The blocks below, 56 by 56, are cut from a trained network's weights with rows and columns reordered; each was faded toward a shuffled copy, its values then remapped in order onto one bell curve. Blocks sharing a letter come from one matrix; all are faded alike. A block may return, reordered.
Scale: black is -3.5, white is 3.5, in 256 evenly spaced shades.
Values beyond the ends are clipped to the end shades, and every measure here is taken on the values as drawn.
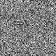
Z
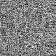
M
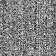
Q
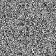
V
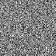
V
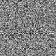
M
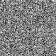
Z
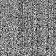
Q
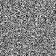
V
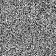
Z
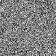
Z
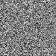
Z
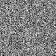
Z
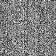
Q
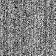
Q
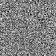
Z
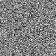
M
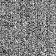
Q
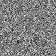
V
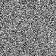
V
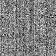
Q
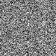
Z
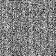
Q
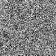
V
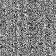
Q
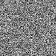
V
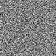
M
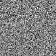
Z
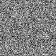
Z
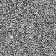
M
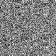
M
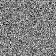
Z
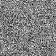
V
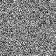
M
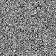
V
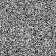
Z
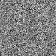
V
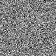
M
